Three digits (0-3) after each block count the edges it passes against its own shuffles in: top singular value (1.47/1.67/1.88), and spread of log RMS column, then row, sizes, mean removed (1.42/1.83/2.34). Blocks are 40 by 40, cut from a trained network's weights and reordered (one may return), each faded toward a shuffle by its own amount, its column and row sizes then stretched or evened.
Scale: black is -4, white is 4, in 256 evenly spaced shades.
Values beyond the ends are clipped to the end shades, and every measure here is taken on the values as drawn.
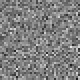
2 1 0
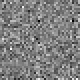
2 1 1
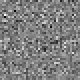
1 1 2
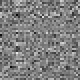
3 1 3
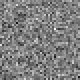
0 0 0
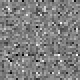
0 2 2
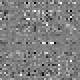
0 2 3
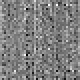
1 2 1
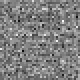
0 0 1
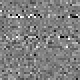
1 0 3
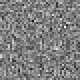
1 0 0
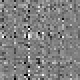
1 3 2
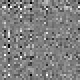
2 3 2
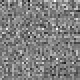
2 0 2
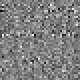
1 0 2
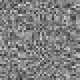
2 1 0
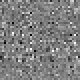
0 2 2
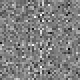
2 2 1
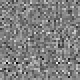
1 0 1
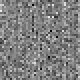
0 1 0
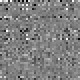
2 1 3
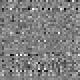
1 1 3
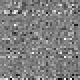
2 1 3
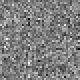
0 1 0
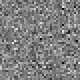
1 2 0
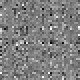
1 3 1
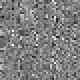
1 3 0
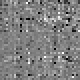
0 2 3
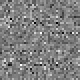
0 1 2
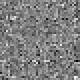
1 1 1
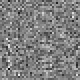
2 1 0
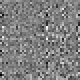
2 3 1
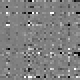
2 3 3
